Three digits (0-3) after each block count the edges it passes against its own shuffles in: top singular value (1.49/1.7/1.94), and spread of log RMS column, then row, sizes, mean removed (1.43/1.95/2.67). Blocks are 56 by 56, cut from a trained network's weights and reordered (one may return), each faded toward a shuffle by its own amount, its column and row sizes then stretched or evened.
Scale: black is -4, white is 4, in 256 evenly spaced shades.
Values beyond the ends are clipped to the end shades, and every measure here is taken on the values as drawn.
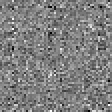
3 2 1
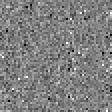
0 1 0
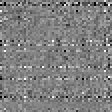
0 2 3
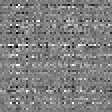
2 2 3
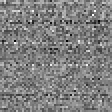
1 1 2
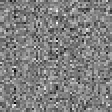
3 2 1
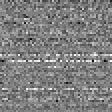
2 0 3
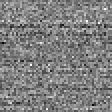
1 0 2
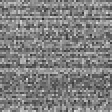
3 0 0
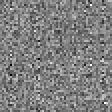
0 2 0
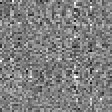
3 2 1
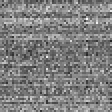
3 2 1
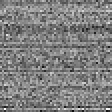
3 1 1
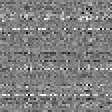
2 1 3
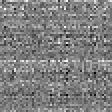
2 2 2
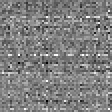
2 2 2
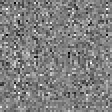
0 2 2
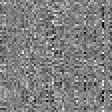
3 3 0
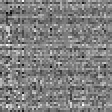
3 3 0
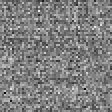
0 2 0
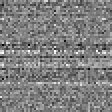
3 1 2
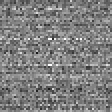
2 1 2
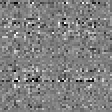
1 2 3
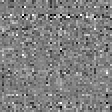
1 2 3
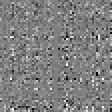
0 3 2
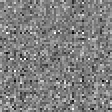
0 2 2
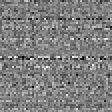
0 0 3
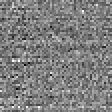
1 2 1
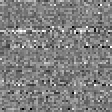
0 0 3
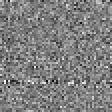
2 0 2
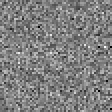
0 0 1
